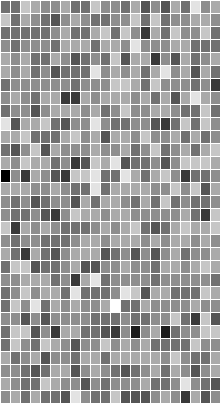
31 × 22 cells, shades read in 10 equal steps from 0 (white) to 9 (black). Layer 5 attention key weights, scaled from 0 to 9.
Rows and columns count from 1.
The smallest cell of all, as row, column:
24, 12
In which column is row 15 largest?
21
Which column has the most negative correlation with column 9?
3
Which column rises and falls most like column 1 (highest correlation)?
19
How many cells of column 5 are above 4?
15
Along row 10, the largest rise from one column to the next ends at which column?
2
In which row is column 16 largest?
5
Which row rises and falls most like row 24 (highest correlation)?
31
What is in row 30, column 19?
1
